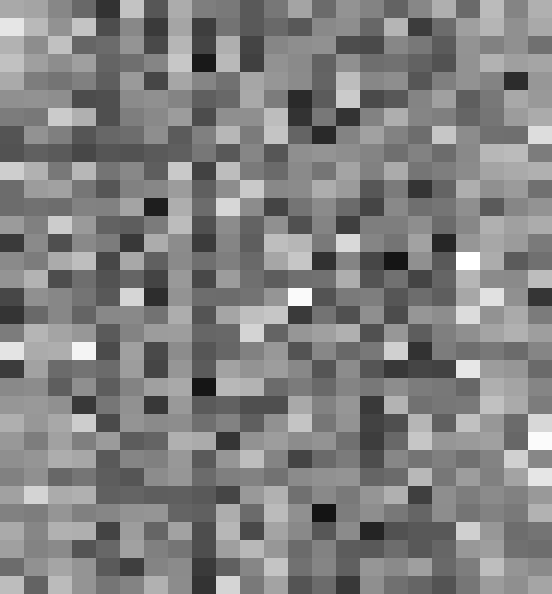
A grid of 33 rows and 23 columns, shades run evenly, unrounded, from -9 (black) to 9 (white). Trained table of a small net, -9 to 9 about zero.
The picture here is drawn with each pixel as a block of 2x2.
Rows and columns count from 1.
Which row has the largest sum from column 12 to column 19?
14
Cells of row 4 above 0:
14
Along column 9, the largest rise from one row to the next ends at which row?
5
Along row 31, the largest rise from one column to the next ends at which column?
10
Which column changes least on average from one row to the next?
8
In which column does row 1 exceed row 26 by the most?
13
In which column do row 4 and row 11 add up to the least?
9
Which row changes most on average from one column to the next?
15
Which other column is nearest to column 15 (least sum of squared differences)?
2
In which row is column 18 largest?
25
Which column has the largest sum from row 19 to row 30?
23
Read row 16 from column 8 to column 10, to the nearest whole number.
2 -4 2
